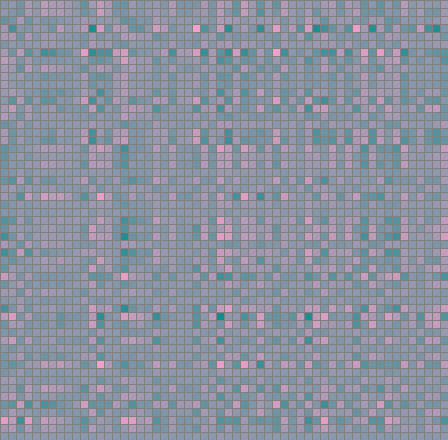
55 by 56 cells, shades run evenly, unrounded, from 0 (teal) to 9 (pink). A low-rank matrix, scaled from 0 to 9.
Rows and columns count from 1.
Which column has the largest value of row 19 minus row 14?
28
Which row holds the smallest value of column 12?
4
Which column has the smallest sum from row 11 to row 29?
16
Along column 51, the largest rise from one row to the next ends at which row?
19
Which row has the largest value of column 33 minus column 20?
40
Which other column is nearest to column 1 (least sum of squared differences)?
50
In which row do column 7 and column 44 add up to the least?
7
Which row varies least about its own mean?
55
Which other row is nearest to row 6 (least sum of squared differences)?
26
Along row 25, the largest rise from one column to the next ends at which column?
31
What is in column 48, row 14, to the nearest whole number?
4
